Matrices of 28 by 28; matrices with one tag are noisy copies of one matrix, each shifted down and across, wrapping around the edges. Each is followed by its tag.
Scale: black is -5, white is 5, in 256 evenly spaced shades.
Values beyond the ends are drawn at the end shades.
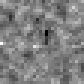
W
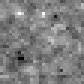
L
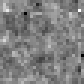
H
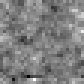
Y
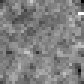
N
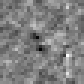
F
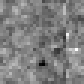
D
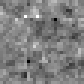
H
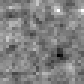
L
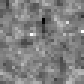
W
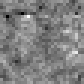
Y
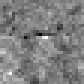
Y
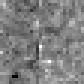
D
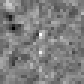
F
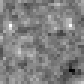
L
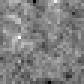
Y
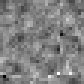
H
